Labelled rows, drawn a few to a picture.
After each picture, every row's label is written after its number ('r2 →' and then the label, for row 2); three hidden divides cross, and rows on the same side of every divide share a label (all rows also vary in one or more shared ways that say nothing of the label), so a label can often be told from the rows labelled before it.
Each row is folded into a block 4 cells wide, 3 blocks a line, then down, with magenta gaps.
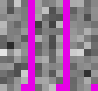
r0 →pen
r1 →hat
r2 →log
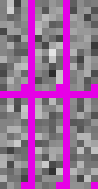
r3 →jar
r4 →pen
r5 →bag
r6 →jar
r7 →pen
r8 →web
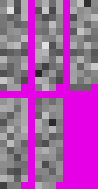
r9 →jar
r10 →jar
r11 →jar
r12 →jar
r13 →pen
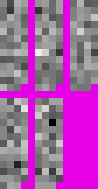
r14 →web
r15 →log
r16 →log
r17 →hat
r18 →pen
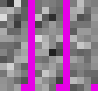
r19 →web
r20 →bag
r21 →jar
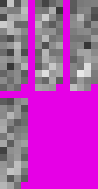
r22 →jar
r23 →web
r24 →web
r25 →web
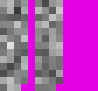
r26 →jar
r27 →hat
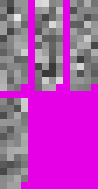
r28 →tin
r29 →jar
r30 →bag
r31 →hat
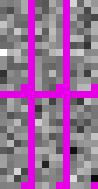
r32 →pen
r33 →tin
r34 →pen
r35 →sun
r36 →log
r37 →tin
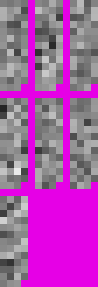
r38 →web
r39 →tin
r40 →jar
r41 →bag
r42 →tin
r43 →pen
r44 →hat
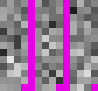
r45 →tin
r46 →pen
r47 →bag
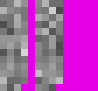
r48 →tin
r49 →bag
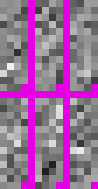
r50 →bag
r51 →bag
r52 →web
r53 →log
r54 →jar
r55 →pen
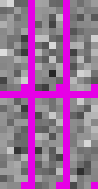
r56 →log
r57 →log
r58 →tin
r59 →bag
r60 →hat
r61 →jar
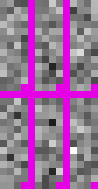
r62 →log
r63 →pen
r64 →log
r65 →bag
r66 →pen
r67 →log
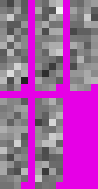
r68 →web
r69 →hat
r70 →tin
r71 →log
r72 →sun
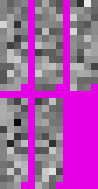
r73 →pen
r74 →sun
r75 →web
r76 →pen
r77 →tin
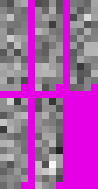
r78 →web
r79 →web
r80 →hat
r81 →jar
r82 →bag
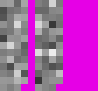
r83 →sun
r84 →pen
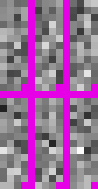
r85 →log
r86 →sun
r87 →tin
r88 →bag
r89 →tin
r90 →bag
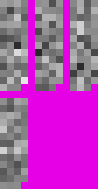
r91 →tin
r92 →hat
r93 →jar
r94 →pen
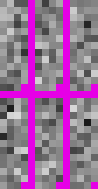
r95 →log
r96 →tin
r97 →pen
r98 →tin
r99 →web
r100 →hat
